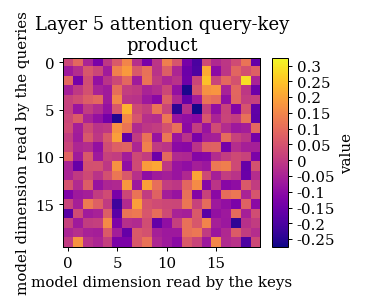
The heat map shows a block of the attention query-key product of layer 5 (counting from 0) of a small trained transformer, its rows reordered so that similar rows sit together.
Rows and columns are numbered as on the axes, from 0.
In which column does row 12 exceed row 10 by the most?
13
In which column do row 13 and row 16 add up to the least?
14
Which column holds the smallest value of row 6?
5
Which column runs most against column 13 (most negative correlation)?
10
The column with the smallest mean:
11
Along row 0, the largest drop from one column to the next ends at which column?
19
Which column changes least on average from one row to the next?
4
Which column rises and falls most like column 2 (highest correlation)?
3
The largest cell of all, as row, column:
2, 18
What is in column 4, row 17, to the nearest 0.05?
0.15
